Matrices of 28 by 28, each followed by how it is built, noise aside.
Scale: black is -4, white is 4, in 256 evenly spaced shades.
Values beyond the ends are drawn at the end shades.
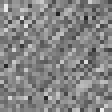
Hankel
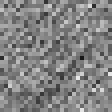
Hankel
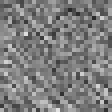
Toeplitz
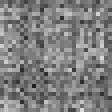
blocks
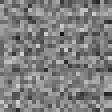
blocks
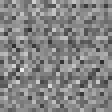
repeating columns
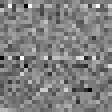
uneven rows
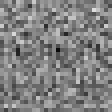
repeating columns
